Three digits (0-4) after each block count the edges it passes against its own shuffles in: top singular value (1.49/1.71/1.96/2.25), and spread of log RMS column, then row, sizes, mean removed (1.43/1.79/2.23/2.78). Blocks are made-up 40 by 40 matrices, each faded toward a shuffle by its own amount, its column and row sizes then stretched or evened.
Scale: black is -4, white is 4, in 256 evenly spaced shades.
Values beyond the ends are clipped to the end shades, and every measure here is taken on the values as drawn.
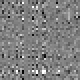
3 4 2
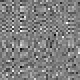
4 2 0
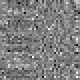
3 1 1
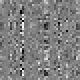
3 4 0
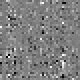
1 3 2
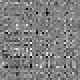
3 3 3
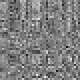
3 2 0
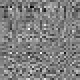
3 2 3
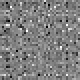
3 1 1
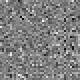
1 1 1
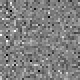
1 1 0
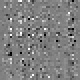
1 3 2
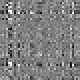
4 3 3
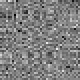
3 0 0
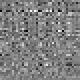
3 1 4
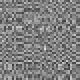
4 1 2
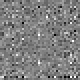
2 2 1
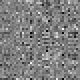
2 2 1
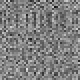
3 1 1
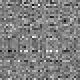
3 1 3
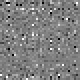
1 2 3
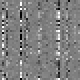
4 4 0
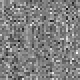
2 1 0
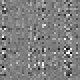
2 4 2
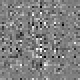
1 3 3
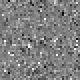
0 1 1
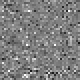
2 0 2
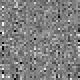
2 3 0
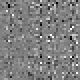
2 3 1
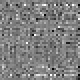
3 0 3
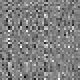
4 3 0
